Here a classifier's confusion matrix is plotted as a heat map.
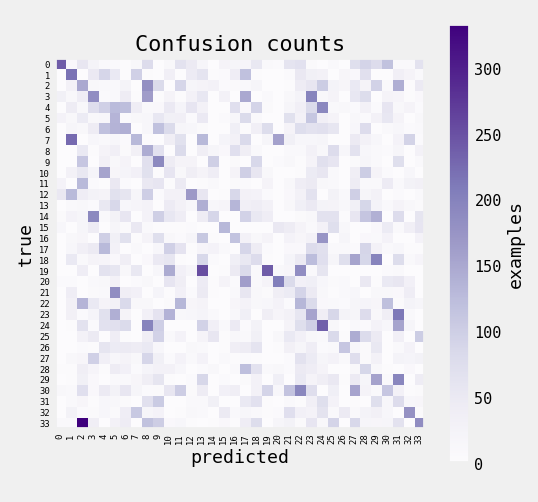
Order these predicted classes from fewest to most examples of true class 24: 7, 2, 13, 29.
7, 29, 2, 13
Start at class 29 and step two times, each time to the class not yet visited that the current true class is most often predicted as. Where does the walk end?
9
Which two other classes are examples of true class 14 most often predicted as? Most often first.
3, 29
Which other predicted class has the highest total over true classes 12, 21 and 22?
5
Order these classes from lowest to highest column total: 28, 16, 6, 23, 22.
16, 6, 28, 22, 23
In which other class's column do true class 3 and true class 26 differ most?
23
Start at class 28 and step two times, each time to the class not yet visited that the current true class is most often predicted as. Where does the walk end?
4
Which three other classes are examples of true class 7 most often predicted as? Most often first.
1, 20, 13
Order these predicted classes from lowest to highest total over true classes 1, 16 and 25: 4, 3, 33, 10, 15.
15, 10, 3, 33, 4
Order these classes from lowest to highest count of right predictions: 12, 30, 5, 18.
18, 30, 5, 12
